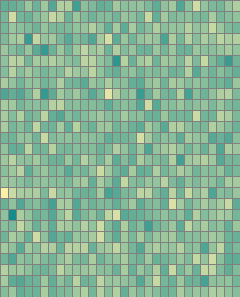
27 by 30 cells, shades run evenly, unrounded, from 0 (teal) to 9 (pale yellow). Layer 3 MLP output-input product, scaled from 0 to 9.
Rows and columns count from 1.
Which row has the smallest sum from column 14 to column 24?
21
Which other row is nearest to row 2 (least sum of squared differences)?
10
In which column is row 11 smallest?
8
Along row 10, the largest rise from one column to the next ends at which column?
19
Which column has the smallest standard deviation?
17
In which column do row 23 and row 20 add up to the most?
15
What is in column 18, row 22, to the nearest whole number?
6
